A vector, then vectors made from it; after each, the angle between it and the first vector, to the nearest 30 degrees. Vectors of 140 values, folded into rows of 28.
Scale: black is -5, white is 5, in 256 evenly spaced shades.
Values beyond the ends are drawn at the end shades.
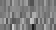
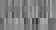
90 degrees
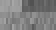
60 degrees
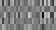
90 degrees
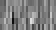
60 degrees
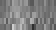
30 degrees
